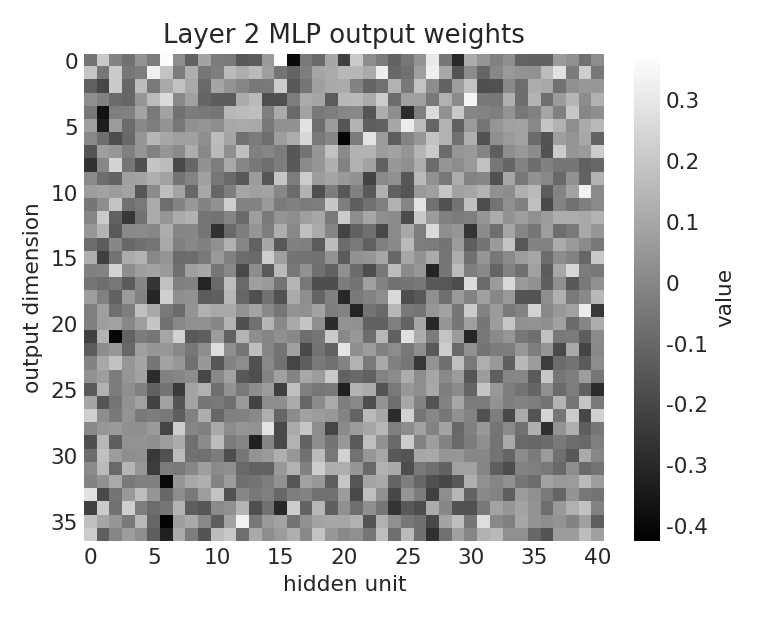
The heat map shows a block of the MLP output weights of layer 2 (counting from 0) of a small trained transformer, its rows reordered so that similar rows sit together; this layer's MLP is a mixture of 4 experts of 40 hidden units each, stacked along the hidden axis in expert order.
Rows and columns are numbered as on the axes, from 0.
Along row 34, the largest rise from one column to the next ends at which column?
16
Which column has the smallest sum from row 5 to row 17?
20
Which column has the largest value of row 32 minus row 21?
2
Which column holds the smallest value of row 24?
5
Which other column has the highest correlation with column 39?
37
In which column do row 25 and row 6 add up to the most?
22
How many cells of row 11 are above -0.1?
37
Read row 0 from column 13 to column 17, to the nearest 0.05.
-0.15 0.05 0.35 -0.4 -0.05
